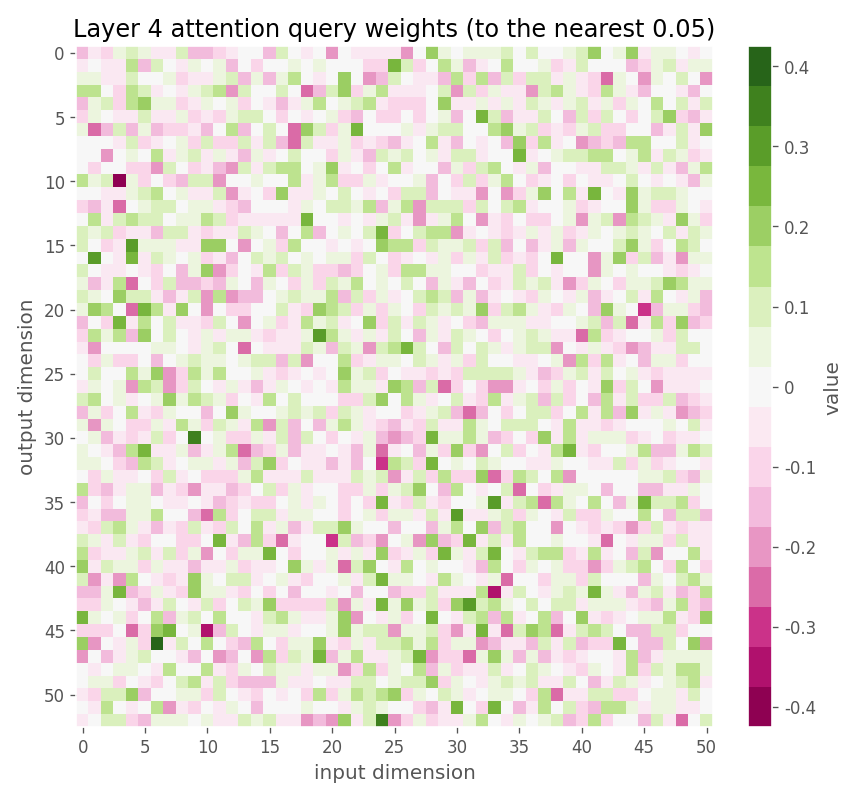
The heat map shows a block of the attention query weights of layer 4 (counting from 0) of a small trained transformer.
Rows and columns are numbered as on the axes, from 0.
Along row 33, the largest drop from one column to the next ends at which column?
33
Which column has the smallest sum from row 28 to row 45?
10
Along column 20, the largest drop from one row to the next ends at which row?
38
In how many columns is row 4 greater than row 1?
25
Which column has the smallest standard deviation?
8
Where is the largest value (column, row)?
6, 46
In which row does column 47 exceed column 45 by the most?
20
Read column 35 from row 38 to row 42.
0.15 -0.05 -0.1 0 0.1
